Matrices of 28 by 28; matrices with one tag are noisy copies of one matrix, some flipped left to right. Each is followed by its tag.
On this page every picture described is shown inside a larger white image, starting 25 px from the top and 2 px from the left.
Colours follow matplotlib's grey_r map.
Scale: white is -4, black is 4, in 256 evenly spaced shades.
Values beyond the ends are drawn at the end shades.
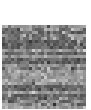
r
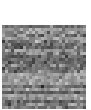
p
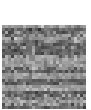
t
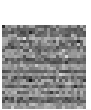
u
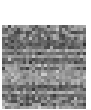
r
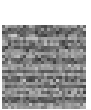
u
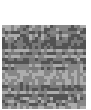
r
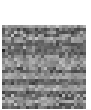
t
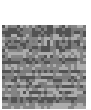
u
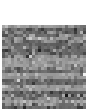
t
